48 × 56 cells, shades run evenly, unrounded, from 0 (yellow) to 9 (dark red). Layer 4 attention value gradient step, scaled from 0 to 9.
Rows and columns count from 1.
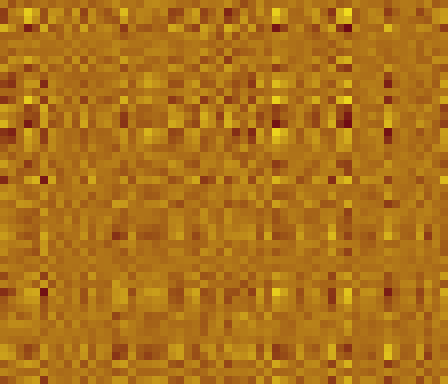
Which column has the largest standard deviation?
44
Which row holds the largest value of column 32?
17
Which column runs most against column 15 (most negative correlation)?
34
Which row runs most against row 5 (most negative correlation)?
41
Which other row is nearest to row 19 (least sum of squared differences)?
33
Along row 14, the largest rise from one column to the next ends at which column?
7
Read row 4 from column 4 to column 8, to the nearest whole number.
8 6 2 6 5
